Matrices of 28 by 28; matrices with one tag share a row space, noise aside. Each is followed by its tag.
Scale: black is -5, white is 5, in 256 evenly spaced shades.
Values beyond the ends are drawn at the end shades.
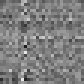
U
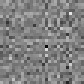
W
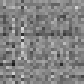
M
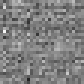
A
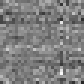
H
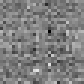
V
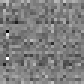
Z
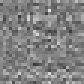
V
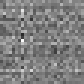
M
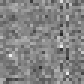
H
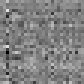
Z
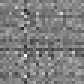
U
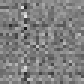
U
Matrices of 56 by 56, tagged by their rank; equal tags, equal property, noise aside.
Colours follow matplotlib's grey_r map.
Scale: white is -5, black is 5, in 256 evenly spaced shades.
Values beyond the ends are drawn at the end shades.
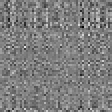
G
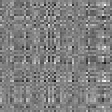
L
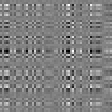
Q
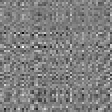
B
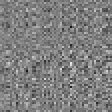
G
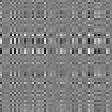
Q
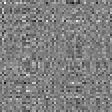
G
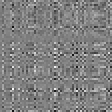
B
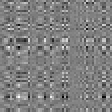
L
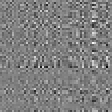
B
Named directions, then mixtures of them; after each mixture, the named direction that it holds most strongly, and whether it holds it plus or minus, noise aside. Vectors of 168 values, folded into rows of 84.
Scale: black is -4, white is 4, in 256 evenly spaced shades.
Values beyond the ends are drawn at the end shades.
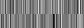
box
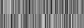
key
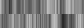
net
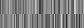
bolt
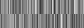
bolt, plus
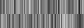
net, minus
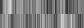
net, minus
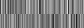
bolt, plus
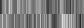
net, minus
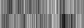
net, plus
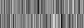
box, minus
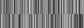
key, minus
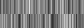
key, minus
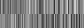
bolt, plus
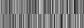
bolt, minus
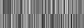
key, minus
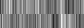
net, minus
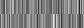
box, minus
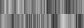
net, minus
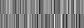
bolt, plus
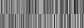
bolt, minus
